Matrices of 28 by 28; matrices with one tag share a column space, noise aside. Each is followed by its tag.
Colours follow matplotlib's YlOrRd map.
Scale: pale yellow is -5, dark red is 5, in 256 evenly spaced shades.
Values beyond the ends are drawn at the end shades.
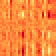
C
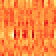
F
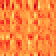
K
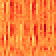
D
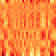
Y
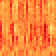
D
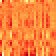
Y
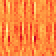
D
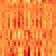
Y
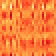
K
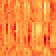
D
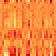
Y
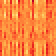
C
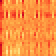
C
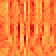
D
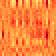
F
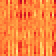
C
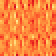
K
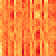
C
